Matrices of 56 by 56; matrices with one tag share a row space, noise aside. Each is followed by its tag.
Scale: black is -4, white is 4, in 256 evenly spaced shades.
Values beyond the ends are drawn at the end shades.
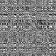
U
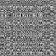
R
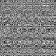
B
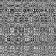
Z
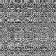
Z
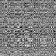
Z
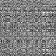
B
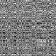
U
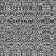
R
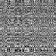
Z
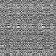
R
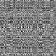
R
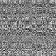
U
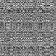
R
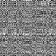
U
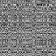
U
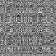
R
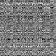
R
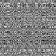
B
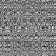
B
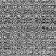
B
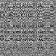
R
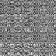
Z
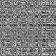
B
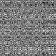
B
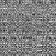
U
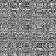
U
